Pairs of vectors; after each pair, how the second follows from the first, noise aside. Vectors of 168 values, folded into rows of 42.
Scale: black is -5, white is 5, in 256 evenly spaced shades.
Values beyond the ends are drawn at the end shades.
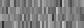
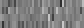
partly zeroed.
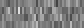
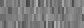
wrapped around, partly zeroed.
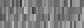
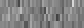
wrapped around, partly zeroed.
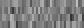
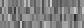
shuffled.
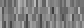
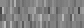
negated, partly zeroed.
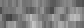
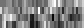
negated, scaled up.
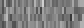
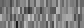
shuffled.
